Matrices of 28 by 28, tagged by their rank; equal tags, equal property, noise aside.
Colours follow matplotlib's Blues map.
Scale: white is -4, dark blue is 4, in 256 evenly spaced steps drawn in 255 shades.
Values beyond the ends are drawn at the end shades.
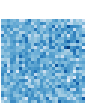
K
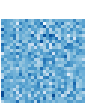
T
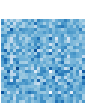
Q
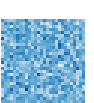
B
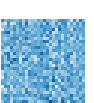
K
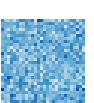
K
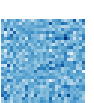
K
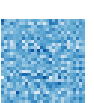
T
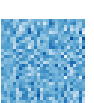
Q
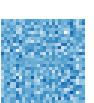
T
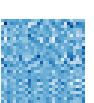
Q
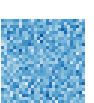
K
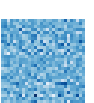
Q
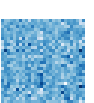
T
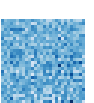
Q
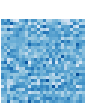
B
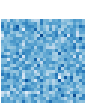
K
